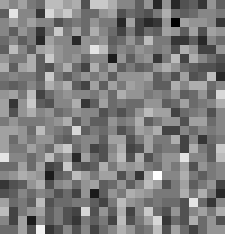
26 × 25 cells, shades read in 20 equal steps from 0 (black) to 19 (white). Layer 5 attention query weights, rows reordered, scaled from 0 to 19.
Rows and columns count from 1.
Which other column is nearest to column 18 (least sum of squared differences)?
3
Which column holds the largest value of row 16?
20
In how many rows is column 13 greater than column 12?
13
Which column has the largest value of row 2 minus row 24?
2
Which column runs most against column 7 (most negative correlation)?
5
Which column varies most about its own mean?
6
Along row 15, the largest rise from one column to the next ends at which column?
9
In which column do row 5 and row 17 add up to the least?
21
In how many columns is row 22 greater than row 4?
10
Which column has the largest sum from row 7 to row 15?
4
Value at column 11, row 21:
12
